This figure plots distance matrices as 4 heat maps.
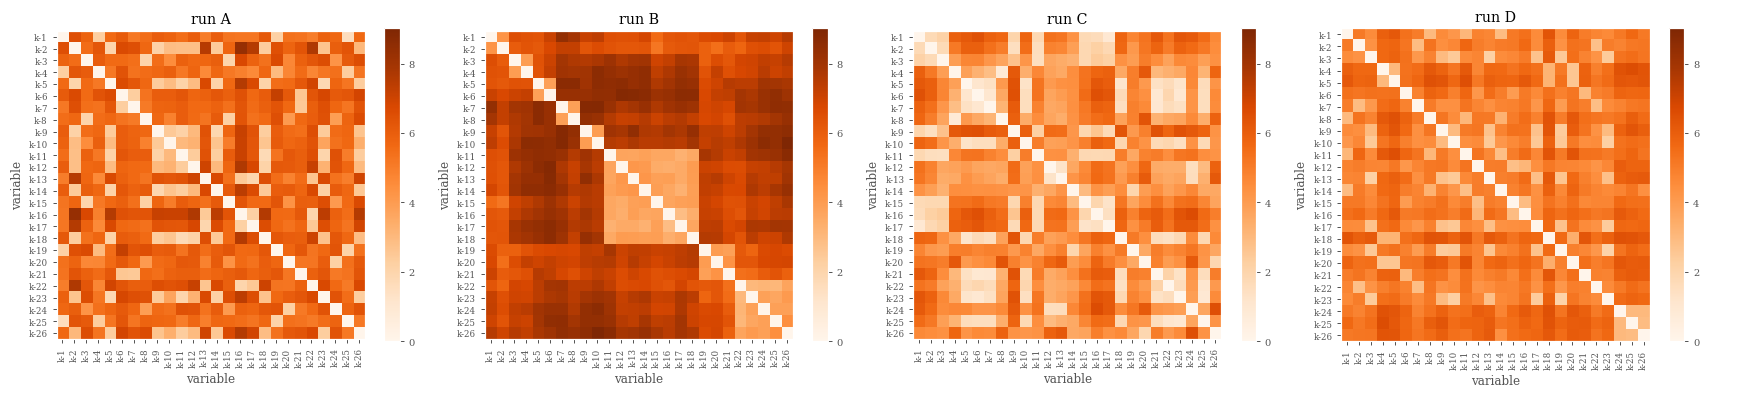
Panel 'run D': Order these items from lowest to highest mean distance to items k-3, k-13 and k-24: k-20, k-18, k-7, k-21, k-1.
k-7, k-1, k-21, k-20, k-18
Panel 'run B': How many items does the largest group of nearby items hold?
8
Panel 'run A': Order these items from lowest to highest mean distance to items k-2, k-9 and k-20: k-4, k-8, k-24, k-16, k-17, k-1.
k-24, k-8, k-4, k-1, k-17, k-16
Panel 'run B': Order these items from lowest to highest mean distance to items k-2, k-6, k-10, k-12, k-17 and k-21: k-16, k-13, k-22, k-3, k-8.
k-16, k-13, k-22, k-3, k-8
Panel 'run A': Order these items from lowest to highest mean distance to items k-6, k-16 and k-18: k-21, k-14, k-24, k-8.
k-21, k-14, k-8, k-24
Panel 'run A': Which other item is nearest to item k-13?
k-17
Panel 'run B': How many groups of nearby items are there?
8
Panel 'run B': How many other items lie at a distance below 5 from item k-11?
7
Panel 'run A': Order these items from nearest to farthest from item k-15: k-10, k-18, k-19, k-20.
k-20, k-10, k-18, k-19
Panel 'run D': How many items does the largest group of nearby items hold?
7
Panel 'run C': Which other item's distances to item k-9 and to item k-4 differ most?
k-8
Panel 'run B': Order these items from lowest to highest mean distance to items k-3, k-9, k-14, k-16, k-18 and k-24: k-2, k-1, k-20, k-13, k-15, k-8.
k-15, k-13, k-2, k-1, k-20, k-8
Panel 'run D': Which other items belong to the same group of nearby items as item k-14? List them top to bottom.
k-1, k-8, k-11
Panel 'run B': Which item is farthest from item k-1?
k-7
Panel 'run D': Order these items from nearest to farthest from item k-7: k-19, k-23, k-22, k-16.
k-22, k-19, k-23, k-16
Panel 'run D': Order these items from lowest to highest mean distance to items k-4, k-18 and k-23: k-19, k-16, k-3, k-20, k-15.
k-20, k-19, k-3, k-15, k-16
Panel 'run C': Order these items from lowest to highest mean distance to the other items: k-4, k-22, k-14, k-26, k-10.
k-22, k-10, k-14, k-4, k-26
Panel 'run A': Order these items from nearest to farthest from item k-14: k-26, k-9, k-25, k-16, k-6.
k-9, k-26, k-25, k-6, k-16
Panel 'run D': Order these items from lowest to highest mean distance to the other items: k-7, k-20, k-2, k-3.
k-3, k-7, k-2, k-20
